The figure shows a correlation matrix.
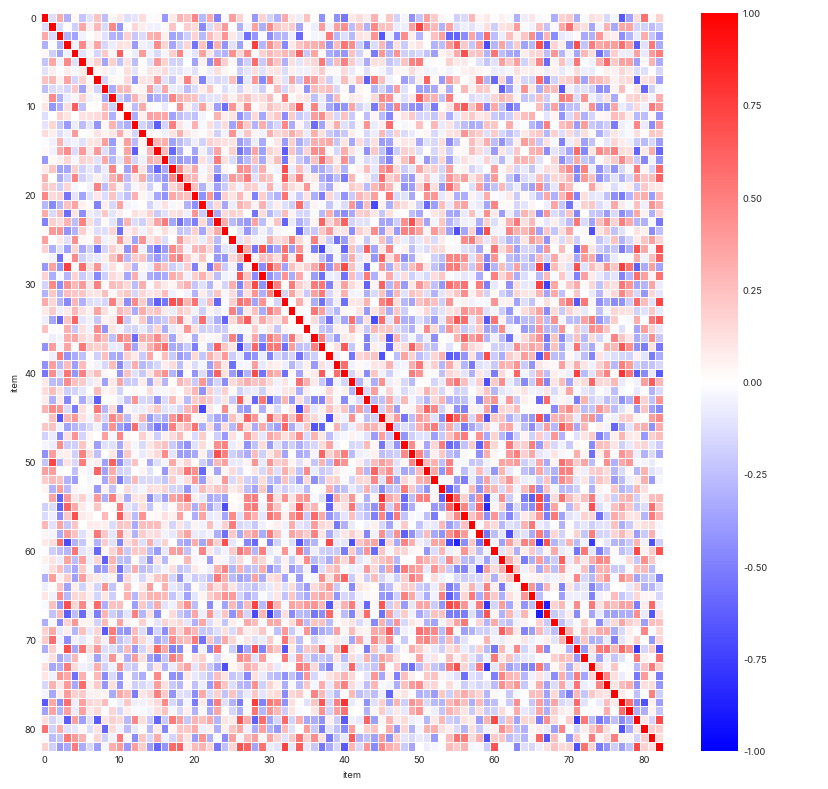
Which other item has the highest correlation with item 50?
1
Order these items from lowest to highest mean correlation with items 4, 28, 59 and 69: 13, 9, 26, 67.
67, 26, 13, 9
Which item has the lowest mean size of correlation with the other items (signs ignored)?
6
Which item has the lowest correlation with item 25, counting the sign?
39
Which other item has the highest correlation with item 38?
59
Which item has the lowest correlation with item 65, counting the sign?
54
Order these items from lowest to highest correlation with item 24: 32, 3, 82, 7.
3, 82, 7, 32
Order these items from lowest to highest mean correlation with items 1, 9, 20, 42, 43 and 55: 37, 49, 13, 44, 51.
37, 49, 13, 44, 51
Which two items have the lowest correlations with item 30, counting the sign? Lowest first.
67, 43
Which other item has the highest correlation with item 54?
45
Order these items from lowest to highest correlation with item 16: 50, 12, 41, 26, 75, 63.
26, 41, 12, 50, 75, 63
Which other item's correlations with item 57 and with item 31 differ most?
77
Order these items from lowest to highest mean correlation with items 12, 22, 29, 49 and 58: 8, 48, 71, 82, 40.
71, 40, 48, 8, 82
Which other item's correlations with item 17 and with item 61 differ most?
74
